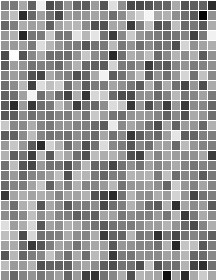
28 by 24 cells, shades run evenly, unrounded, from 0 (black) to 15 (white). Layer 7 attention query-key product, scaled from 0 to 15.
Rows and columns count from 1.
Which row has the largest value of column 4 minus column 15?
10
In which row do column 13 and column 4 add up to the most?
13
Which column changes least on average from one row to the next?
14
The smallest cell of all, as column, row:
23, 2
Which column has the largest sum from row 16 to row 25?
19
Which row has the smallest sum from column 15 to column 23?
1
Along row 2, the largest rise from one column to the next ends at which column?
24
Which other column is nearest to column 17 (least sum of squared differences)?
9
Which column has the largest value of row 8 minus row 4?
12
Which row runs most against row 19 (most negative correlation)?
25
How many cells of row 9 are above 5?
21
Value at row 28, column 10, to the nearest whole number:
4
